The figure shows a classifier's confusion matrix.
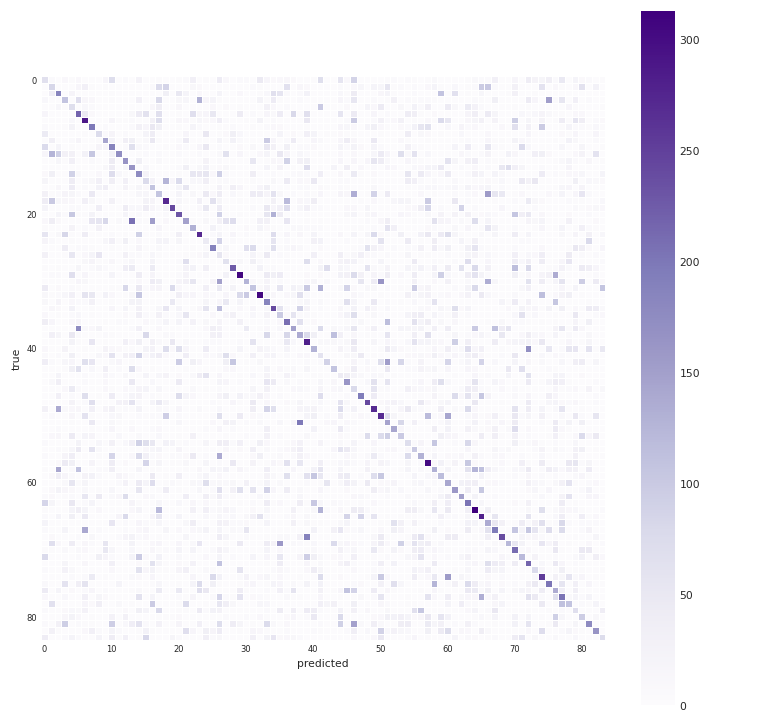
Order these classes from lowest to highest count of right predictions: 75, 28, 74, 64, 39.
75, 28, 74, 39, 64
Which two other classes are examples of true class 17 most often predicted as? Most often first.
66, 46
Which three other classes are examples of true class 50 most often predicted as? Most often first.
60, 57, 18
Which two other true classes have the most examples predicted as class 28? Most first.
42, 21
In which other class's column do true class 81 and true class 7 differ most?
46
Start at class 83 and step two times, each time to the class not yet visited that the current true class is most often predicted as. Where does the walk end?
18
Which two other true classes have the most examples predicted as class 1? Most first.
11, 18
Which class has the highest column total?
26
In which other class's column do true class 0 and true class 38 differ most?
43
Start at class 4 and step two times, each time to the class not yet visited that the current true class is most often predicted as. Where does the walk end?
14
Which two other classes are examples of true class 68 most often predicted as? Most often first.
39, 56
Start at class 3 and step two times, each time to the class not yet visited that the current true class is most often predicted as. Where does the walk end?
58
